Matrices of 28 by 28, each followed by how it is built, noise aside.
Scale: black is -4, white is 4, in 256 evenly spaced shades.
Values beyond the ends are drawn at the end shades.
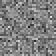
repeating columns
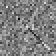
diagonal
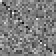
diagonal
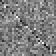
diagonal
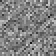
Hankel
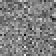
low rank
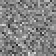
Toeplitz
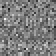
repeating columns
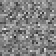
repeating columns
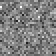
repeating columns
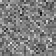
Toeplitz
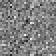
repeating rows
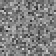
noise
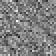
Toeplitz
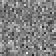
blocks
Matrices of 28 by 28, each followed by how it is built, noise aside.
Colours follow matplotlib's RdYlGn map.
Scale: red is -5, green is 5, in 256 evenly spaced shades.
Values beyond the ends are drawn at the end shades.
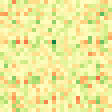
low rank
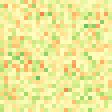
blocks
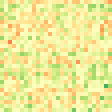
blocks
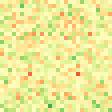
repeating columns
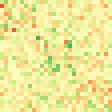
block diagonal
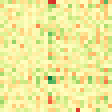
low rank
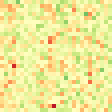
blocks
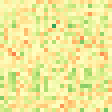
blocks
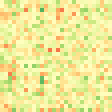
low rank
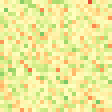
Toeplitz
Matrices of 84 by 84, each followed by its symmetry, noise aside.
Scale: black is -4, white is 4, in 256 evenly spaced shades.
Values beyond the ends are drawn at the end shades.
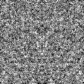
mirrored left to right.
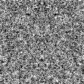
mirrored left to right.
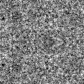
mirrored top to bottom.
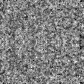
mirrored top to bottom.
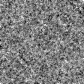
symmetric across the other diagonal.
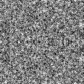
mirrored top to bottom.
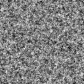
same after a half turn.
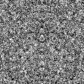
mirrored left to right.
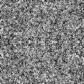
mirrored top to bottom.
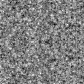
mirrored top to bottom.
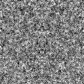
mirrored left to right.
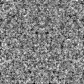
mirrored left to right.
